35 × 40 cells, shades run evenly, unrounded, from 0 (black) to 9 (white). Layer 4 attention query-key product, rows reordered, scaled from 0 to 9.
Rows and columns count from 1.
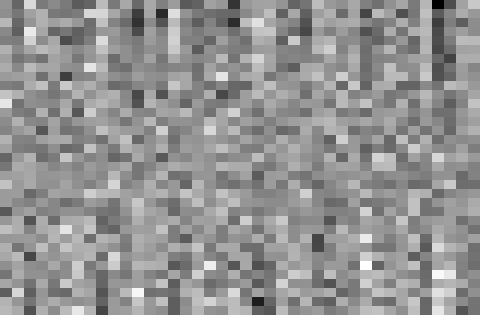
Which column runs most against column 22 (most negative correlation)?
14
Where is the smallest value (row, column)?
1, 37
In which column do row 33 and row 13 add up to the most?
20
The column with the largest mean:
8
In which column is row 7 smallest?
38
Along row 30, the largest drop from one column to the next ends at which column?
32
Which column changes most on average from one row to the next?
6
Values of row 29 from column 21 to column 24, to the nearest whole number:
6 4 5 5
